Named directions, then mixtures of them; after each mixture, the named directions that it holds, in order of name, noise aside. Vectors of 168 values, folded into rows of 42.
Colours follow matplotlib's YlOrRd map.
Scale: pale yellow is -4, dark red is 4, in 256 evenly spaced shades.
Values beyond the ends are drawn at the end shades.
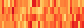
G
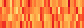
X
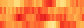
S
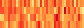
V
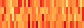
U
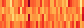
U, X.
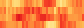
S.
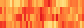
S, X.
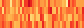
U, X.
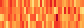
V.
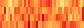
S, U.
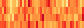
S, U, X.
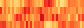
S, X.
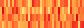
G, X.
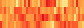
S, U, V.
